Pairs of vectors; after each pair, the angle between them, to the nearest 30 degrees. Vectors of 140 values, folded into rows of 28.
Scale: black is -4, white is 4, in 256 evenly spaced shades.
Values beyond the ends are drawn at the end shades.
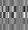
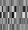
30 degrees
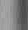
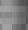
30 degrees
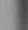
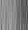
30 degrees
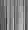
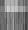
60 degrees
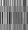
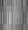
120 degrees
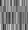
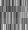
150 degrees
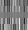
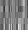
90 degrees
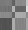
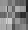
150 degrees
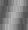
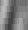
150 degrees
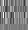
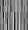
120 degrees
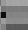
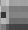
30 degrees
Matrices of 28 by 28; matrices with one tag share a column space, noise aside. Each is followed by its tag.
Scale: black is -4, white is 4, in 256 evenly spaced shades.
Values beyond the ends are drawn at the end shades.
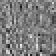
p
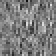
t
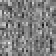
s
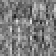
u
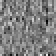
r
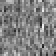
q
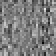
q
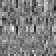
r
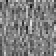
t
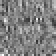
r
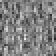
u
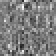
p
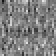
q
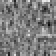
t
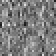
s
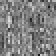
p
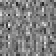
s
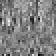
r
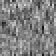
t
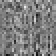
p
